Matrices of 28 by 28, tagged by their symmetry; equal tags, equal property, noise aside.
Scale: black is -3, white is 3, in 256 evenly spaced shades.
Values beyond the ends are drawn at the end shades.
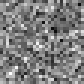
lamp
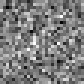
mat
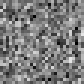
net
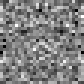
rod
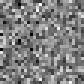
net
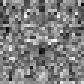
rod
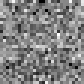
rod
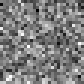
mat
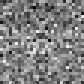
rod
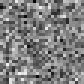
mat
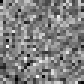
lamp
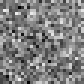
lamp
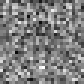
rod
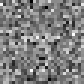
rod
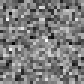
rod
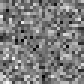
lamp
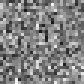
mat
